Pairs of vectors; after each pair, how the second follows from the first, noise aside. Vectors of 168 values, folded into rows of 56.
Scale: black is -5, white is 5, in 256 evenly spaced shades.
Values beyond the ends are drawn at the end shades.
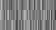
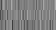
negated, partly zeroed.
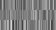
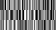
wrapped around, negated, scaled up.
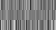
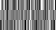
reversed, scaled up.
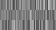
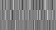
wrapped around, partly zeroed.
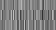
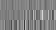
negated, partly zeroed.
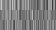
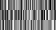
wrapped around, negated, scaled up.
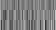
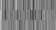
wrapped around, partly zeroed.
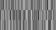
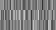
negated.
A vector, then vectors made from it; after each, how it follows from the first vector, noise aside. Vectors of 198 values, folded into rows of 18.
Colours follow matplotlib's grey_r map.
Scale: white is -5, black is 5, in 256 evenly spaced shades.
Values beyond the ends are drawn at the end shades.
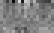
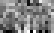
reversed, scaled up.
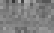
shrunk.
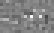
wrapped around, negated, partly zeroed.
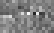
wrapped around, negated.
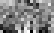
reversed, scaled up.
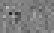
wrapped around, negated, partly zeroed.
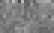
negated, shrunk.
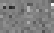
wrapped around, negated, partly zeroed.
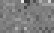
negated, partly zeroed.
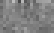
negated, shrunk.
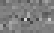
wrapped around, negated, partly zeroed.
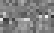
wrapped around, negated.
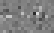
wrapped around, negated, partly zeroed.
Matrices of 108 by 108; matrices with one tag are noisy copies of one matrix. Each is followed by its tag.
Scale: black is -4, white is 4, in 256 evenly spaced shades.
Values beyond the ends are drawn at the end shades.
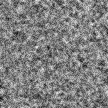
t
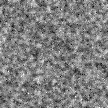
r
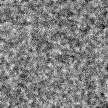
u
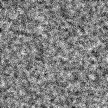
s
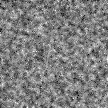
s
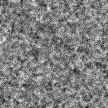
r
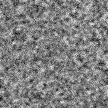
t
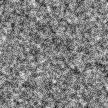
r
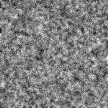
s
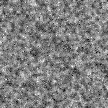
r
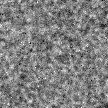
u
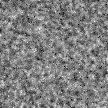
s
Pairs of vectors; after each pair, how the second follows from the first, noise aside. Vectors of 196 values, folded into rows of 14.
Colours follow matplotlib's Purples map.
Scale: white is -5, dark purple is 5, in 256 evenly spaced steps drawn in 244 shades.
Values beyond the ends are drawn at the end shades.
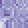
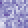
copied.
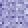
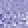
reversed, negated, partly zeroed.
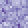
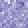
reversed, negated, partly zeroed.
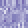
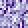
negated, scaled up.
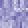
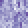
copied.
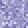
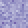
negated, shrunk.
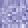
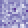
copied.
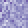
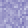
reversed, negated, shrunk.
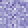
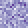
copied.
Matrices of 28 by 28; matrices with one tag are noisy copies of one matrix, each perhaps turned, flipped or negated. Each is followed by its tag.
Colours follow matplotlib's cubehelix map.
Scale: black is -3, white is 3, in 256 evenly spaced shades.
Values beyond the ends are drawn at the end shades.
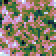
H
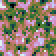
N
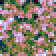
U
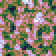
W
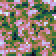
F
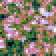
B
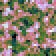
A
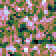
A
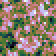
B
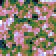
U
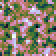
A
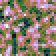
A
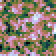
W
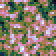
H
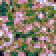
U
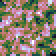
H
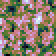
W
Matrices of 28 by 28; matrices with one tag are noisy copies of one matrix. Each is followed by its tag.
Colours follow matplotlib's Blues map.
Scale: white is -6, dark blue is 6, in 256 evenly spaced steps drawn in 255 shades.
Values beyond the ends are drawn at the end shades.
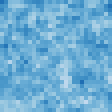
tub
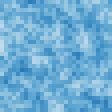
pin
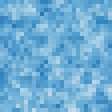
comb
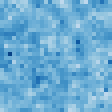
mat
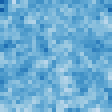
tub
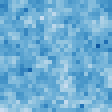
tub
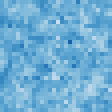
comb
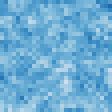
tub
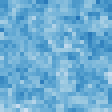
tub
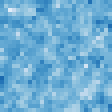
comb
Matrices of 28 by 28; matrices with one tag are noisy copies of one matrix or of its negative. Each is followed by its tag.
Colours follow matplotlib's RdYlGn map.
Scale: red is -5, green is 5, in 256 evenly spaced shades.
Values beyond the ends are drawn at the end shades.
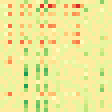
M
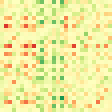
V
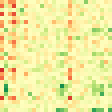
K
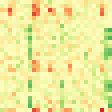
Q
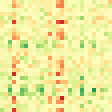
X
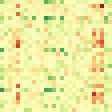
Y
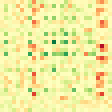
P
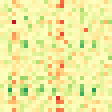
X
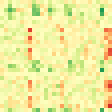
Q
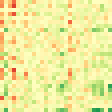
K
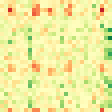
Q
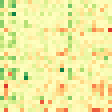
K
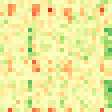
Q
